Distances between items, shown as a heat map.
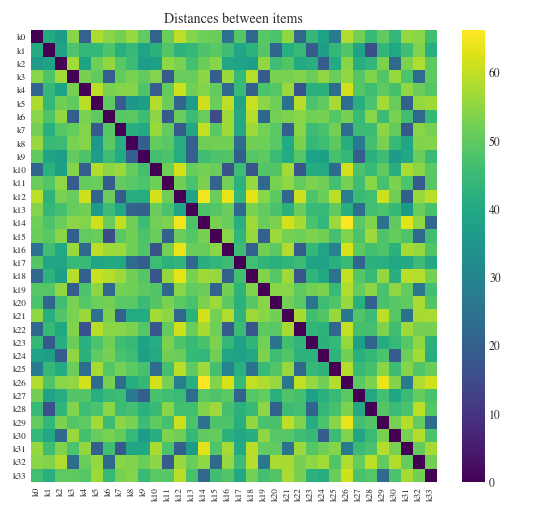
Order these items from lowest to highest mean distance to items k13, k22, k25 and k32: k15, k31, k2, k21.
k15, k2, k31, k21
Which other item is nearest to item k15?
k6
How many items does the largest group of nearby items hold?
7
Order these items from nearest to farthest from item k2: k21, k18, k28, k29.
k18, k28, k21, k29
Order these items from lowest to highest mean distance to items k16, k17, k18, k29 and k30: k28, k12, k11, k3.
k28, k11, k3, k12
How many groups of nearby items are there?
7
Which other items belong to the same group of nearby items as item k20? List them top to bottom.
k1, k23, k28
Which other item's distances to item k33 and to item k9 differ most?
k8
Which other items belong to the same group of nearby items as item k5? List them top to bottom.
k7, k12, k21, k26, k31
